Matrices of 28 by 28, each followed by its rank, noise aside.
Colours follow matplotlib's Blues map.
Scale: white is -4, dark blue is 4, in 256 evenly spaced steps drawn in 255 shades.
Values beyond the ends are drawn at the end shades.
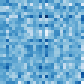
three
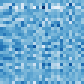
four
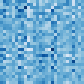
four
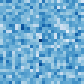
six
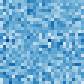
eight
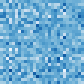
six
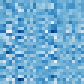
three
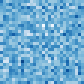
six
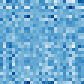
three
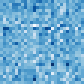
six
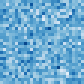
eight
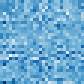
six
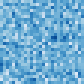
eight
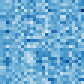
six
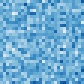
eight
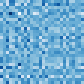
four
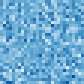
eight
